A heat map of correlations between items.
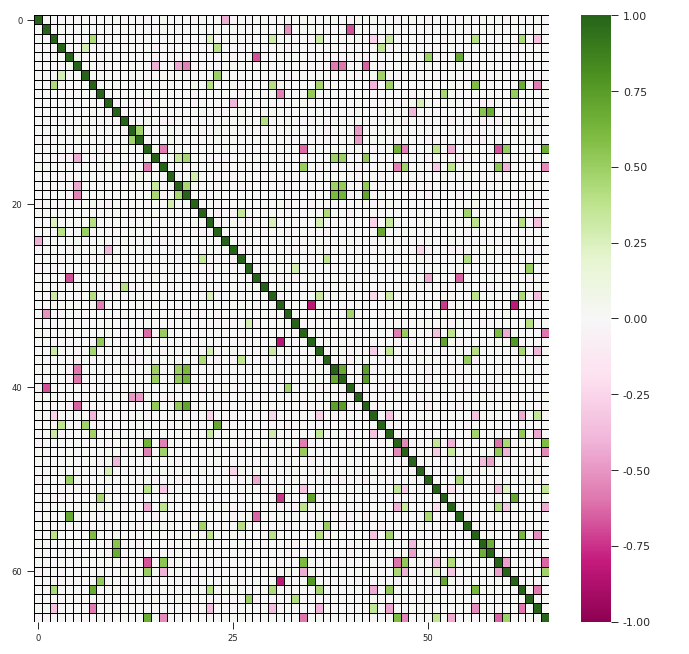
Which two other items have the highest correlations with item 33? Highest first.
63, 27
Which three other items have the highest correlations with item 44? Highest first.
23, 6, 3
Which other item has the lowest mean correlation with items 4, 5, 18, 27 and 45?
28
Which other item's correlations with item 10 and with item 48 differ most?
58
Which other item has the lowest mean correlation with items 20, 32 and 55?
1
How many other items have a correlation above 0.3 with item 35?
3
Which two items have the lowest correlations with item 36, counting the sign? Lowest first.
64, 43
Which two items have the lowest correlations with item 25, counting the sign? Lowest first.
9, 49
